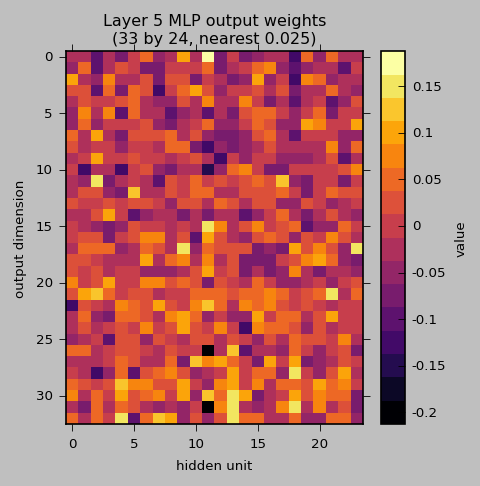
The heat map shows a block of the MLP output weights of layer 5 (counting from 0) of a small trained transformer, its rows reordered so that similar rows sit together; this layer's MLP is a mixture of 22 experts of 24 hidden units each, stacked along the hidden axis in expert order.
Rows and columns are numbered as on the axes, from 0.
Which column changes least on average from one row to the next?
13
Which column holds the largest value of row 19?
11
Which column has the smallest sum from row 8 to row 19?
4
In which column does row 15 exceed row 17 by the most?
15
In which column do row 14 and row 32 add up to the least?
5
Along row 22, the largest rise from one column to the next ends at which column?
1
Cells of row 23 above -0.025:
16
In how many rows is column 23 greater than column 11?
12
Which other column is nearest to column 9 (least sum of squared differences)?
6
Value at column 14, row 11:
0.025
